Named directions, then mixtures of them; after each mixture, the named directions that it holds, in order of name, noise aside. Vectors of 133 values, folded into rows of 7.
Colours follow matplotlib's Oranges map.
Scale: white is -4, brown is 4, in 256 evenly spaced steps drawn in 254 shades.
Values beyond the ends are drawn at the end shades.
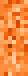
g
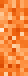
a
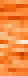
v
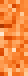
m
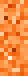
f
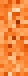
g.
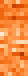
m, v.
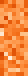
a, f, m.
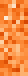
a, f.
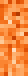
f, g.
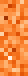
f.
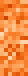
f, g, v.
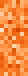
a.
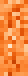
g.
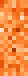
a.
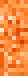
a, f, v.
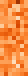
g, m, v.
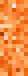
a, f, m.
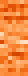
f, v.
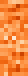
a, g, v.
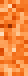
m.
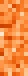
m.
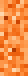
f.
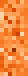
a, f, m.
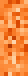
g.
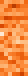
f, m, v.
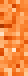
m.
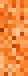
a.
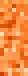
m.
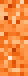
f.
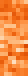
a, g, v.
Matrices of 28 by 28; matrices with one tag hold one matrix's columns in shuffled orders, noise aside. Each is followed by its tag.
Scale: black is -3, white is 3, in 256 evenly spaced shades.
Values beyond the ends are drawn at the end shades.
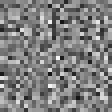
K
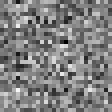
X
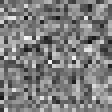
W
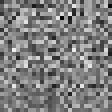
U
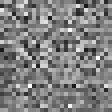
U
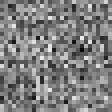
W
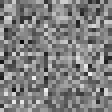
X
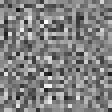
K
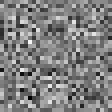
K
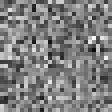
W
